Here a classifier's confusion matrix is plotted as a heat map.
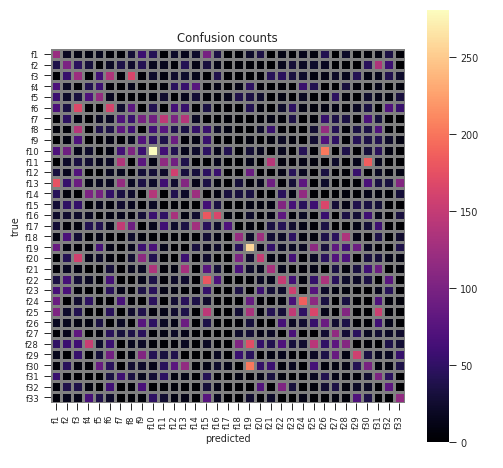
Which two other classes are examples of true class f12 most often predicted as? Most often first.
f19, f3
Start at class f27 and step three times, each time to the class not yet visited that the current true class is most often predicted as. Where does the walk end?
f26
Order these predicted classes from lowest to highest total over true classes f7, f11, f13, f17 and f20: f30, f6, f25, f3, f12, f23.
f25, f6, f23, f12, f3, f30
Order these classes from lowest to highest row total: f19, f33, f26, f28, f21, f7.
f33, f26, f21, f7, f19, f28
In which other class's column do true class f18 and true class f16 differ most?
f15
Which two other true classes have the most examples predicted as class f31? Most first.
f25, f2
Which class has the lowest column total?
f17
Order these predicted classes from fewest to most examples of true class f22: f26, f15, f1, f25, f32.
f1, f25, f32, f26, f15
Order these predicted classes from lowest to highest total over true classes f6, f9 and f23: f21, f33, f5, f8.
f5, f21, f33, f8
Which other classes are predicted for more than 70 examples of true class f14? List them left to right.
f4, f5, f10, f24
